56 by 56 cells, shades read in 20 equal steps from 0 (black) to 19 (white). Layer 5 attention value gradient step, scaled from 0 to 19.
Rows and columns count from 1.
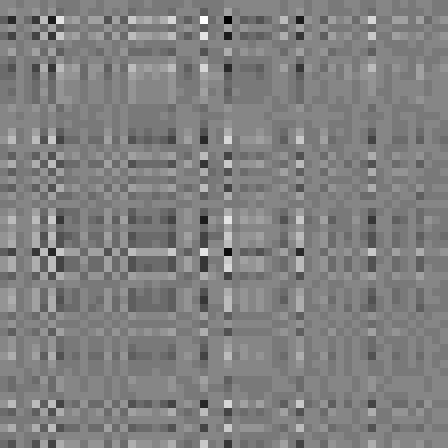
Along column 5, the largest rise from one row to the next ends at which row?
33
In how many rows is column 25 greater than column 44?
24
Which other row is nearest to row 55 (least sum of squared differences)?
53
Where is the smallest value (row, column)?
3, 29
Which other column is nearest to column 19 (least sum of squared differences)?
21
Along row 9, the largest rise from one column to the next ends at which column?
8
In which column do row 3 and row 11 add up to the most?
26
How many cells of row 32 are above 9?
35
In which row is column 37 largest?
30
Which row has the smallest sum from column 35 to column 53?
28
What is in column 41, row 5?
7
